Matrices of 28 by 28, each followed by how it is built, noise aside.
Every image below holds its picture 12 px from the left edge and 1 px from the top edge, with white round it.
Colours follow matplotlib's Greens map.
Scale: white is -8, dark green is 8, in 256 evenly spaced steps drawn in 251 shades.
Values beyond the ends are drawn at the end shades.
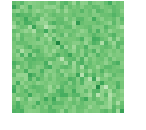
banded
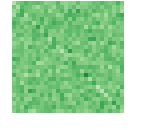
diagonal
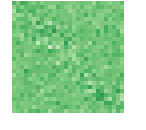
banded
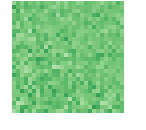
lower triangular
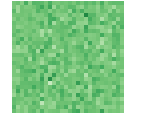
uneven columns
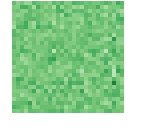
low rank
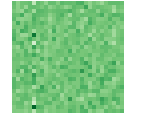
uneven columns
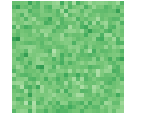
noise
